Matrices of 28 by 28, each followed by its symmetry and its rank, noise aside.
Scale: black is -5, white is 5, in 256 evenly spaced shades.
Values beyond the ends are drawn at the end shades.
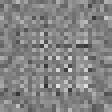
symmetric, rank three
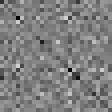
symmetric, rank four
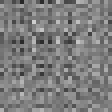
no symmetry, rank two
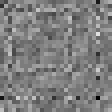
symmetric, rank four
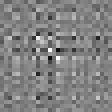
symmetric, rank two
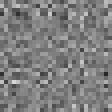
no symmetry, rank three
